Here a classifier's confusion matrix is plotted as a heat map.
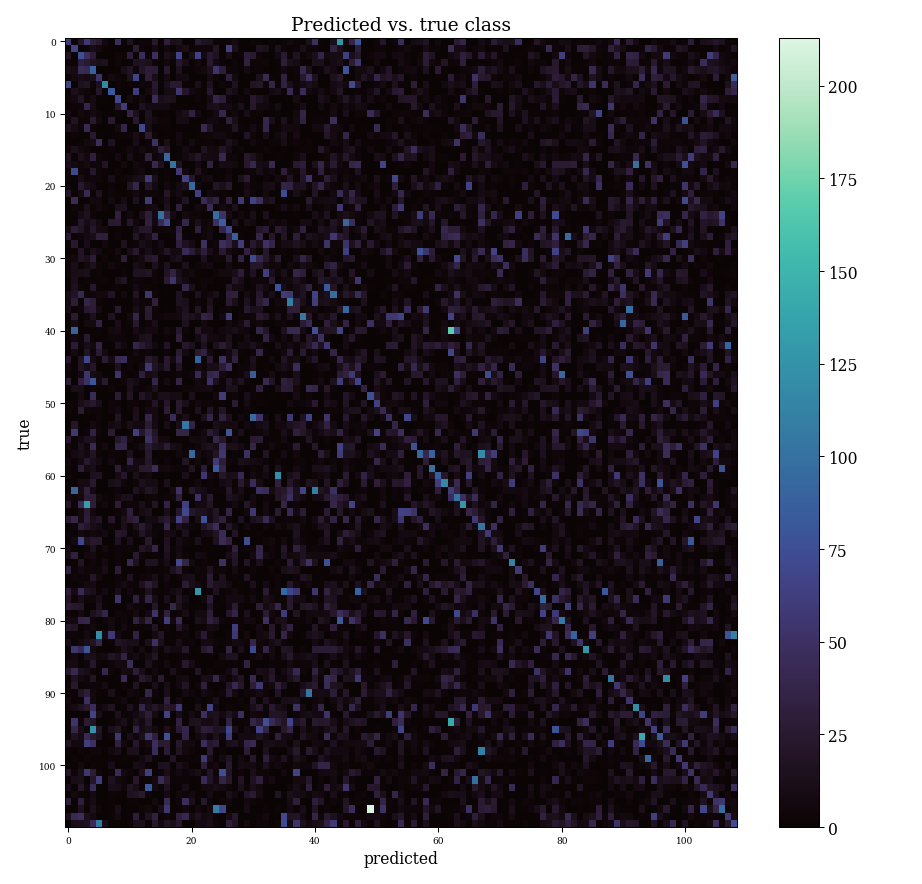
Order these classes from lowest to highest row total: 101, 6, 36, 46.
101, 36, 6, 46
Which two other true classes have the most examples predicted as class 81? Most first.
27, 78
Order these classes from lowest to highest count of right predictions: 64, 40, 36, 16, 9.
9, 40, 16, 36, 64
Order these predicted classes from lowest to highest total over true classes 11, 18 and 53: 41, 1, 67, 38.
67, 41, 38, 1
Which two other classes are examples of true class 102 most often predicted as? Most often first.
66, 5
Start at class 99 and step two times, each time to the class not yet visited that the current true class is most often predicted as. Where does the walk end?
62
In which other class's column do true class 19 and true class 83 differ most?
53
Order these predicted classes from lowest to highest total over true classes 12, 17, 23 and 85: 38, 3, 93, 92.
93, 38, 3, 92
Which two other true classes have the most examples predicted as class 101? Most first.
69, 16
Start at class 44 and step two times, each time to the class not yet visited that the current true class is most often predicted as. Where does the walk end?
35
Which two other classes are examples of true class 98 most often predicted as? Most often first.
67, 14
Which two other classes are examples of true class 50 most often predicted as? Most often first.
105, 97
